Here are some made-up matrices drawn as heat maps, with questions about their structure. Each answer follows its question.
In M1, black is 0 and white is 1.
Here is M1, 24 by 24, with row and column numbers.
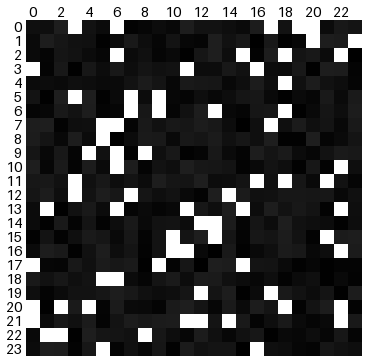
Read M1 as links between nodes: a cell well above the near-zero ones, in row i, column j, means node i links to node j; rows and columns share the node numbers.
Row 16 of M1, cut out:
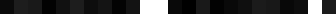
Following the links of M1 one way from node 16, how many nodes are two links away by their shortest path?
7
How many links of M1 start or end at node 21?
7
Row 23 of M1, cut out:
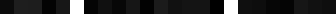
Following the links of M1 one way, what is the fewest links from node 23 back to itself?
4
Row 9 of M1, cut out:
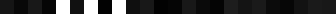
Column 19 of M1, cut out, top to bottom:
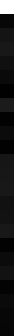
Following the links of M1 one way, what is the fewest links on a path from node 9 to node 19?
5
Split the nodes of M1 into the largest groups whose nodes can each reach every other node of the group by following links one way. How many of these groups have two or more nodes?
1
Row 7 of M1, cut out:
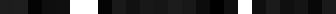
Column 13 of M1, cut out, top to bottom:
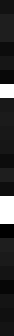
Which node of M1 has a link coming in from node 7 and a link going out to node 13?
node 6
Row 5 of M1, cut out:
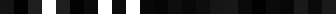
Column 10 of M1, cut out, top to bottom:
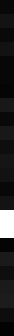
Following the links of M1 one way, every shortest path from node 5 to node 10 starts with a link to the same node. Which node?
node 3
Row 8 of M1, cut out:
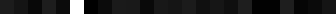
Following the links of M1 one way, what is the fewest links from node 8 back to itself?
3
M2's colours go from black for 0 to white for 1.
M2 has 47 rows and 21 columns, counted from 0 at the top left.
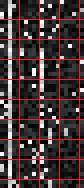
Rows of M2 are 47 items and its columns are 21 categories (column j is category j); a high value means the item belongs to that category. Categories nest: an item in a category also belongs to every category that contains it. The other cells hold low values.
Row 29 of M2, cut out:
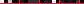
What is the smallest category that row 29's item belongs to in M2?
13
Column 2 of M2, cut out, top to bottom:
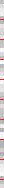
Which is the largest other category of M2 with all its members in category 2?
10
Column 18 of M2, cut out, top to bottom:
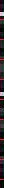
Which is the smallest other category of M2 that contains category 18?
0
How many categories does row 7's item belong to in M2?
3
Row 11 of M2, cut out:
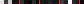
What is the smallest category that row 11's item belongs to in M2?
17
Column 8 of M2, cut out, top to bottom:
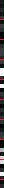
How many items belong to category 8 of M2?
7
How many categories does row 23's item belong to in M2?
3
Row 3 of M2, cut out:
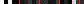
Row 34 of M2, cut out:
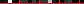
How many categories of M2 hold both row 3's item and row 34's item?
1
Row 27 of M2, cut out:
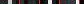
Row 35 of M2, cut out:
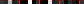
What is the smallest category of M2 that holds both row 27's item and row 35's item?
12
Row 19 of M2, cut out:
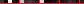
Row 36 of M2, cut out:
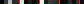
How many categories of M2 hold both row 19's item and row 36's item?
3
